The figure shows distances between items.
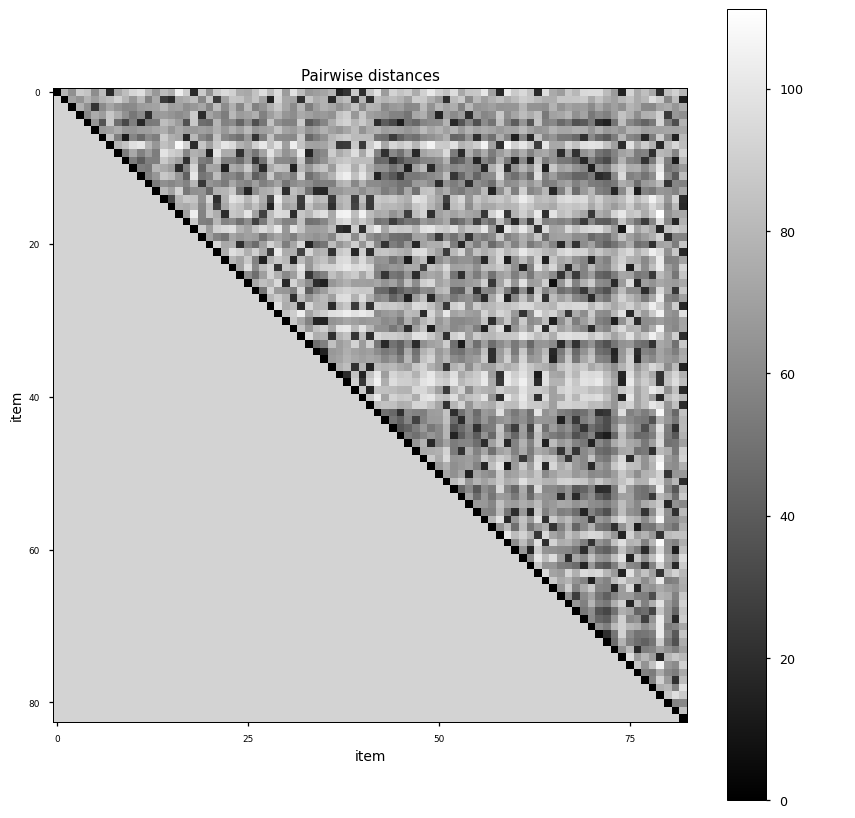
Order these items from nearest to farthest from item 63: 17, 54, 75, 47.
47, 54, 17, 75
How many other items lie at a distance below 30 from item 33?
9
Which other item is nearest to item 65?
25
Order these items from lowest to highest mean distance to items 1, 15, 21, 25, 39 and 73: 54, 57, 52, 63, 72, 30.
30, 57, 54, 72, 52, 63
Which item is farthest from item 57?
16
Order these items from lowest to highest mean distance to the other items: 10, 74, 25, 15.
10, 25, 15, 74
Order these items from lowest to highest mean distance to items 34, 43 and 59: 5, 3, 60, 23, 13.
13, 60, 3, 5, 23
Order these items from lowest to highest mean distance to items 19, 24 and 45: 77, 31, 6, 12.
12, 6, 77, 31
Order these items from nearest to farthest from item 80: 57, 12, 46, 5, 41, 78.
12, 46, 57, 41, 5, 78
